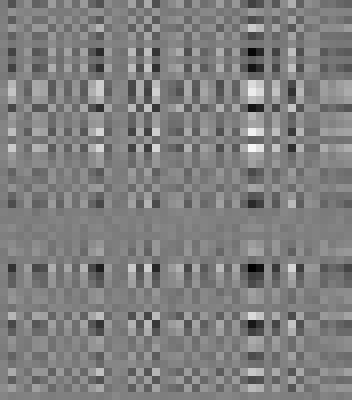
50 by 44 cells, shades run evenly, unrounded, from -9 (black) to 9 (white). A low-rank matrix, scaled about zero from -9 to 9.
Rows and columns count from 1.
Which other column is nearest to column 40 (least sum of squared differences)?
39
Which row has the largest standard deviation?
34
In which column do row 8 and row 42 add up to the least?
32
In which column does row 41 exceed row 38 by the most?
37
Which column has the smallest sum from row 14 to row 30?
17
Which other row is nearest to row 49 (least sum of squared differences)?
13
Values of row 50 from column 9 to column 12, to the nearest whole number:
0 0 0 0
